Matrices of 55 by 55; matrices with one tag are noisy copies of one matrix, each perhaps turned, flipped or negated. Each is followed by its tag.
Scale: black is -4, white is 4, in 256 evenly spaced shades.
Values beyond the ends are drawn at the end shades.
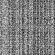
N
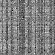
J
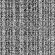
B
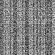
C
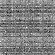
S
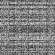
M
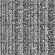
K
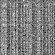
K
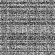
M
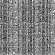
S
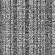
C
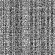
M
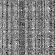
J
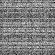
S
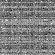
J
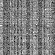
C
